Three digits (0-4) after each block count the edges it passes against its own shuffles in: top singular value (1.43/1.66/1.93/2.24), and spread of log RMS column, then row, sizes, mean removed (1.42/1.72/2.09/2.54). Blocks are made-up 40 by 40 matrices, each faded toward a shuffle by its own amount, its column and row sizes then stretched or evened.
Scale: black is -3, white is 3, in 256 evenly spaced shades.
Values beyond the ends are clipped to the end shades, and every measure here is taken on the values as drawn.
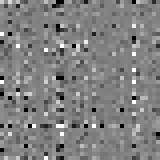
1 4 2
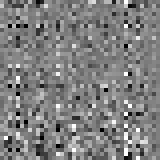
1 4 3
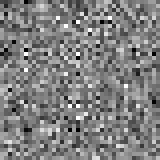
1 1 1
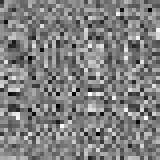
3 0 2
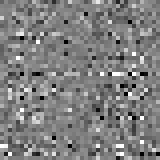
1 2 2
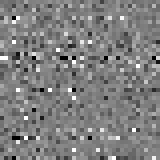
0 2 3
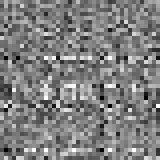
3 1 3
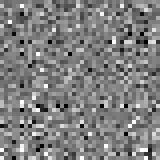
2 1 3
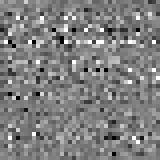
0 0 4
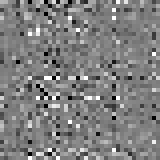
2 4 3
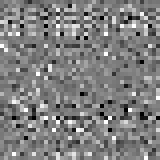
3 0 3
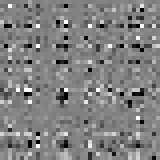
3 4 4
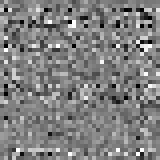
1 3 4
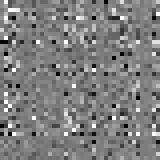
2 4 3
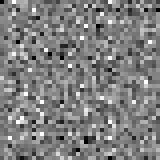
1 1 0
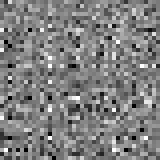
1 3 2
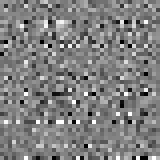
3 1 4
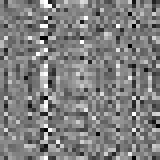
4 4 0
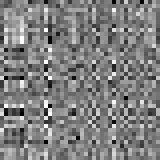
4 4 2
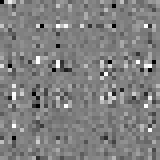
0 3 3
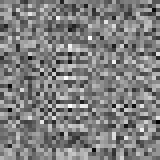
3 2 1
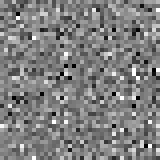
1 1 2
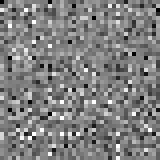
1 2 1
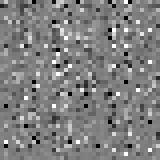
0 3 1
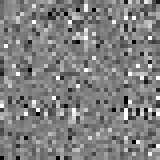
1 1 2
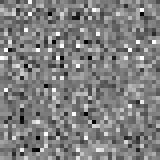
0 1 2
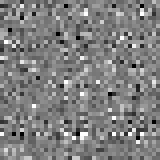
2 2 2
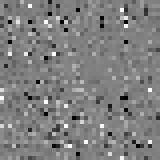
0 1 1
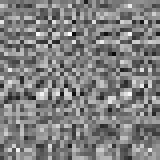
4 0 4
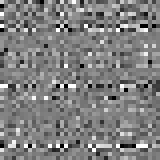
4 0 4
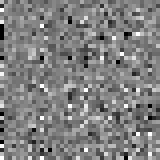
0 3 2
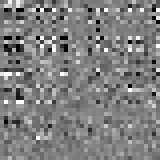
4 3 4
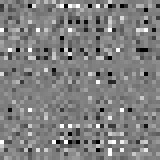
2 2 4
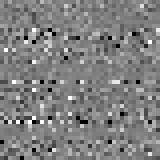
1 0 4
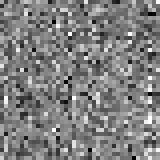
1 2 0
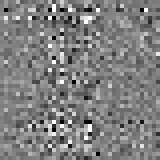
2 4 2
